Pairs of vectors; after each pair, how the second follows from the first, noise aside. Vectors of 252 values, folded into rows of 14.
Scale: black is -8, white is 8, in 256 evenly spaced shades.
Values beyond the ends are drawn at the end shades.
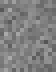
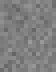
wrapped around, shrunk.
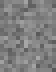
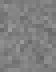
wrapped around, shrunk.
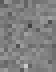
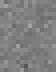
negated, shrunk.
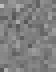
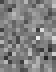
wrapped around, scaled up.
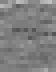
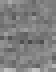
reversed.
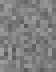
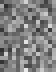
negated, scaled up.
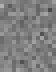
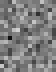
wrapped around, scaled up.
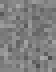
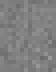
negated, shrunk.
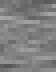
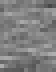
reversed.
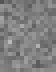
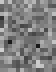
negated, scaled up.
